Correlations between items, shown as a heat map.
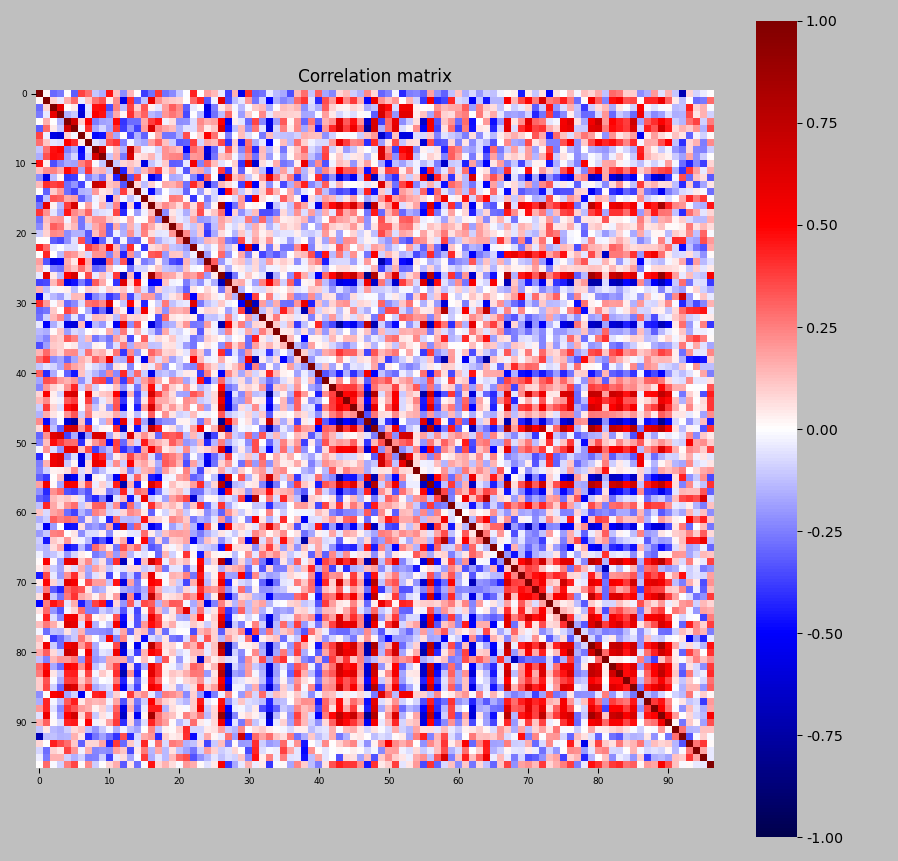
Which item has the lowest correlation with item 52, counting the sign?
6
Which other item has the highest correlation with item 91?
21
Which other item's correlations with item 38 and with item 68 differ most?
30
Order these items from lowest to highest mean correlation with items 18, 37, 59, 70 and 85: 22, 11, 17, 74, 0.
0, 74, 22, 17, 11
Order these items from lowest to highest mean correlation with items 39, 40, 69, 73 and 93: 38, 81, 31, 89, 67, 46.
38, 81, 46, 89, 67, 31
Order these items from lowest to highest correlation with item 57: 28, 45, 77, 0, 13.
45, 0, 13, 28, 77
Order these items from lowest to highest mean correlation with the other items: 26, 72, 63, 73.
63, 73, 72, 26
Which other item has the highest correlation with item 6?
24
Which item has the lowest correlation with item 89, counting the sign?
47
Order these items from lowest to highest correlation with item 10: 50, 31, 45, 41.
31, 50, 41, 45
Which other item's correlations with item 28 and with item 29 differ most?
92
